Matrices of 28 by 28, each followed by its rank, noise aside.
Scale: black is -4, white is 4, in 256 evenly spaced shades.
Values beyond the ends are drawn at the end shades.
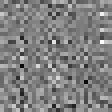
four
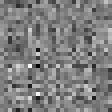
three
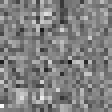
four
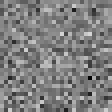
six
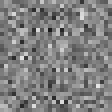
six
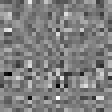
three
